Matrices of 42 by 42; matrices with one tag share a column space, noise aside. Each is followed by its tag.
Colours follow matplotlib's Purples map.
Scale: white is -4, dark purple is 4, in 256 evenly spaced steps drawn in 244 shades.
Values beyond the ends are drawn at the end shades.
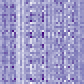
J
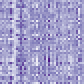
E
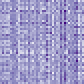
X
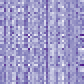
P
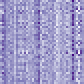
X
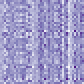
J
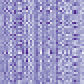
X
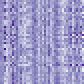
P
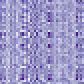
J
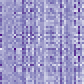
P
